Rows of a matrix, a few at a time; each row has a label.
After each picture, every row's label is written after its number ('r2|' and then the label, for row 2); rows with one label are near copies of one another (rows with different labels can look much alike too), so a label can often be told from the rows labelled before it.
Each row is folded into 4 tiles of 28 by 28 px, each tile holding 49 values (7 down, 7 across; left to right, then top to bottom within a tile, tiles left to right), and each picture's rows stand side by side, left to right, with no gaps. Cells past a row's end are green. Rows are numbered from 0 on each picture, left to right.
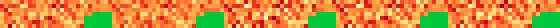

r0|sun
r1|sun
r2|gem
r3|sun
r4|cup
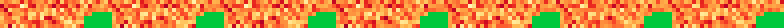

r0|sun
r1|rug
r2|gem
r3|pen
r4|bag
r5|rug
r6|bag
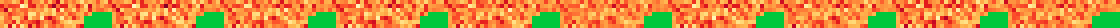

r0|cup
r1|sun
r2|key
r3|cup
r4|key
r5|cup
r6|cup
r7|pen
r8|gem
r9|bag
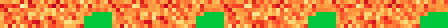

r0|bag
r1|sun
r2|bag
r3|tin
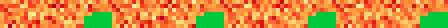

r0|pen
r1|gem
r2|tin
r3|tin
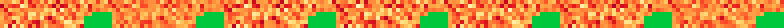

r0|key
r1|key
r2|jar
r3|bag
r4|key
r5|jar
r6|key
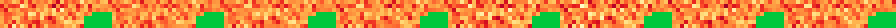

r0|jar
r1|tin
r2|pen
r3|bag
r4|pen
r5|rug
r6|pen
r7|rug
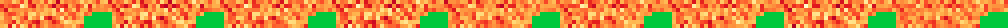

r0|cup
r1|tin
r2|bag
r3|tin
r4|bag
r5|rug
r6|gem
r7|sun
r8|cup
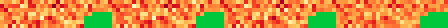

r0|cup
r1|cup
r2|key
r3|key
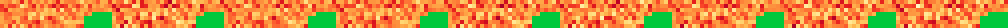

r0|cup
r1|gem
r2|key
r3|gem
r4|key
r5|tin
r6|pen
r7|pen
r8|sun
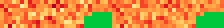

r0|pen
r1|sun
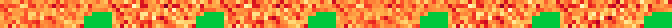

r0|sun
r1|rug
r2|rug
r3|sun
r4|rug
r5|gem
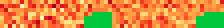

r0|cup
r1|key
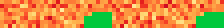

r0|key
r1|tin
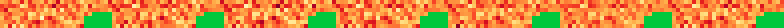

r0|cup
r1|gem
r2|jar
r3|rug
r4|pen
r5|rug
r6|key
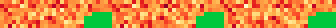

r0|pen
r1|jar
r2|sun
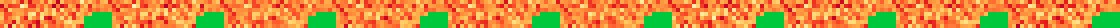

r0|tin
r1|jar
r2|bag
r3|pen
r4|gem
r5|rug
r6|cup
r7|bag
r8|tin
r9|pen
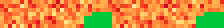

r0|jar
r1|jar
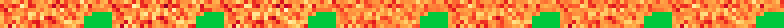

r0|sun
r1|pen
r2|key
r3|tin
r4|gem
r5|pen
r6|jar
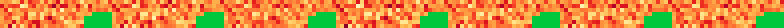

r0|key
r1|gem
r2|rug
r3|pen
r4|pen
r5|bag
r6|bag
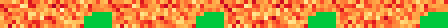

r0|rug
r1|bag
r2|bag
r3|gem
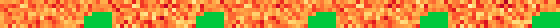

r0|cup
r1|gem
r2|tin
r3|jar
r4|cup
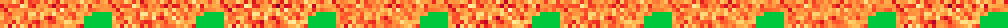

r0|pen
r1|rug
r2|jar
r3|key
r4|key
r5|gem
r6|tin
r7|bag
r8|jar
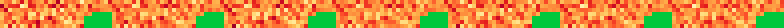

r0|gem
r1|bag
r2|sun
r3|bag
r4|pen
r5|bag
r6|sun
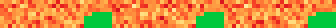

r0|tin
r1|jar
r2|tin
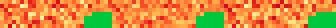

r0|rug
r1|cup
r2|bag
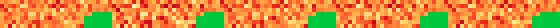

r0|key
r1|rug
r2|gem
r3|tin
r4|key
